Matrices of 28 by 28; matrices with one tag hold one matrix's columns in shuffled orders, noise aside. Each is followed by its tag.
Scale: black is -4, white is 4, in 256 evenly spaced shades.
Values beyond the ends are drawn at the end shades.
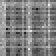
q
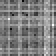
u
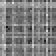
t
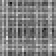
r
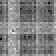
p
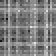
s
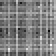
r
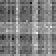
p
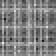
s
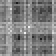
p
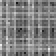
r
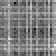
r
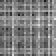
u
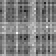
p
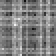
u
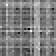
q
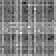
p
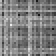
u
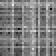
q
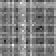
t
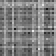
q
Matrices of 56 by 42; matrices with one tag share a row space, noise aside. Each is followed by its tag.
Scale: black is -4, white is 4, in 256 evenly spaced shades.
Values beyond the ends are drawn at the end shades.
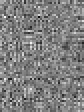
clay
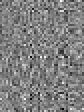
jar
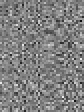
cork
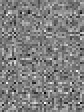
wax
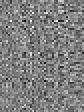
jar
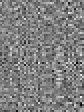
cork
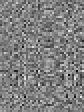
cork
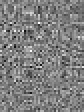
clay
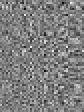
jar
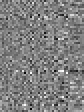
jar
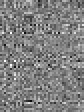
clay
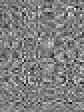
cork
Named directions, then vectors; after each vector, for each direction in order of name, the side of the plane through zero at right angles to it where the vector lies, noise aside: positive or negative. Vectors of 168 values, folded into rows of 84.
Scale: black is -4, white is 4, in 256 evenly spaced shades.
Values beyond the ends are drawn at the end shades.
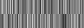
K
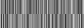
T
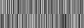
positive, positive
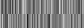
negative, positive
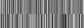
positive, positive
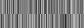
positive, positive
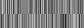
positive, positive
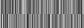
negative, positive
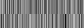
positive, positive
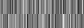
negative, positive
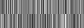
negative, negative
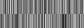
positive, positive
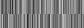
negative, positive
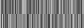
negative, positive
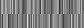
positive, negative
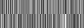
negative, negative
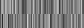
positive, negative
